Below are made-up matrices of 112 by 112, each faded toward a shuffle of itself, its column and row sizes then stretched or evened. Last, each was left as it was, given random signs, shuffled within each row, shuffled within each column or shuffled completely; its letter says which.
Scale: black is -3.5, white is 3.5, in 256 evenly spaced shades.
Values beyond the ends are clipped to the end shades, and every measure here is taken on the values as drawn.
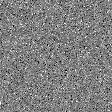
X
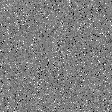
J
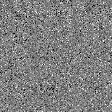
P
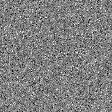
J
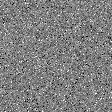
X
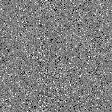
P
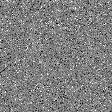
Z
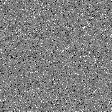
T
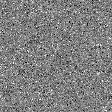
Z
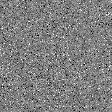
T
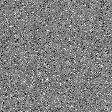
J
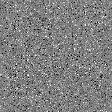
P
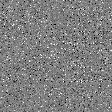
T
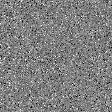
T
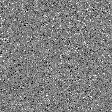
J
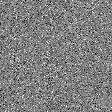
J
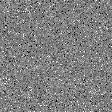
T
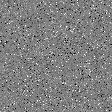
X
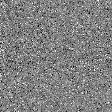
T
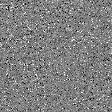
P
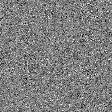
T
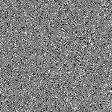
J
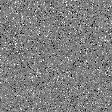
J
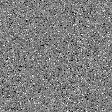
T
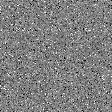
Z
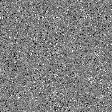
T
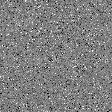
Z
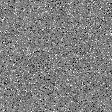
Z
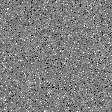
X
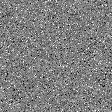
X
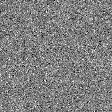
Z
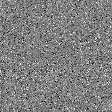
Z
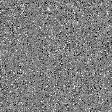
T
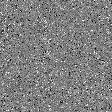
J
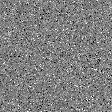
Z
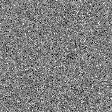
T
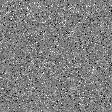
Z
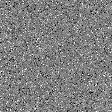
J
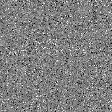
P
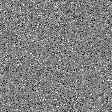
T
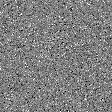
X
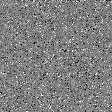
Z
